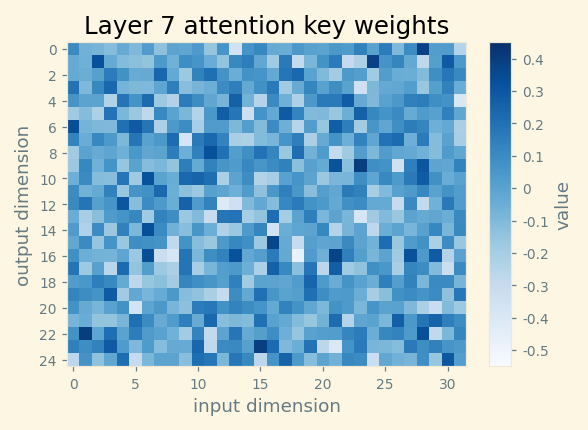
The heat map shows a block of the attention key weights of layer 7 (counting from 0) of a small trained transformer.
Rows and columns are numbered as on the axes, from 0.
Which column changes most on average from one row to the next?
21
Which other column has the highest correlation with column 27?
9
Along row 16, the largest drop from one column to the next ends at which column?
7
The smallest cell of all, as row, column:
16, 18
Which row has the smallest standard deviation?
11
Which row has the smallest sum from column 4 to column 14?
19
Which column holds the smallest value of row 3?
23
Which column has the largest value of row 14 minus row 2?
6
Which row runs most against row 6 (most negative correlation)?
2
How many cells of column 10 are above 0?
14
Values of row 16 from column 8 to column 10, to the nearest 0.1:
-0.4 0.2 -0.1
